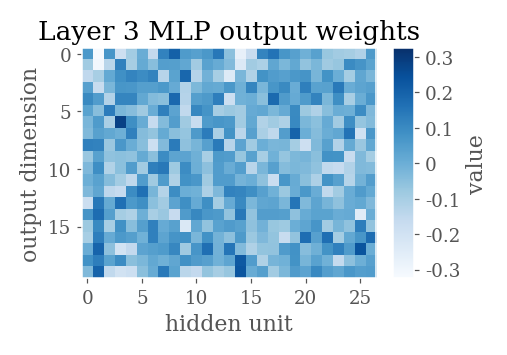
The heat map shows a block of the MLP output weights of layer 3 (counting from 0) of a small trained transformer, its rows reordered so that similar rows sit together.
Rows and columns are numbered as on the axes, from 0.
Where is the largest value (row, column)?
6, 3
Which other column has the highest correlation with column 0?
12
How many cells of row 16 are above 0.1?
5
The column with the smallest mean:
2
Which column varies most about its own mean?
1
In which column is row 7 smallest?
25
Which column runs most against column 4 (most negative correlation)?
7
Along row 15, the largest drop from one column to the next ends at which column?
9
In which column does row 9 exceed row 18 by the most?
23
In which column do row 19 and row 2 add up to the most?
14
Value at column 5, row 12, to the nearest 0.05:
0.15
